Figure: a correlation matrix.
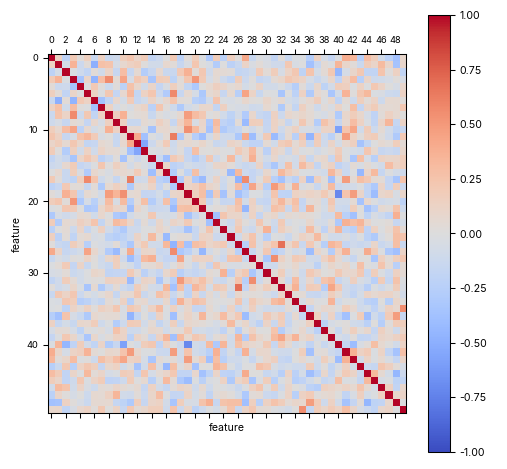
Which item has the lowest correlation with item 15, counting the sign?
31
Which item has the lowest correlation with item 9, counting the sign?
27
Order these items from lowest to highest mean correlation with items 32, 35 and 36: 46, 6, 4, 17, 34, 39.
17, 46, 4, 6, 34, 39
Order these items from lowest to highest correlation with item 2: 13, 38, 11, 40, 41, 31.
40, 13, 11, 41, 38, 31
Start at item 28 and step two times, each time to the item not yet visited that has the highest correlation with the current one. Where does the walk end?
18
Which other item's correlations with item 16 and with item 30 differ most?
43
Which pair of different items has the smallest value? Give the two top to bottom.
19, 40
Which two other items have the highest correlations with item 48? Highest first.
36, 22
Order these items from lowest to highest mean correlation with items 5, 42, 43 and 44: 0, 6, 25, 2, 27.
25, 2, 6, 0, 27
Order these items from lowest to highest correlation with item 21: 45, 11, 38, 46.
11, 45, 38, 46
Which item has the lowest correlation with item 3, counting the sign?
6
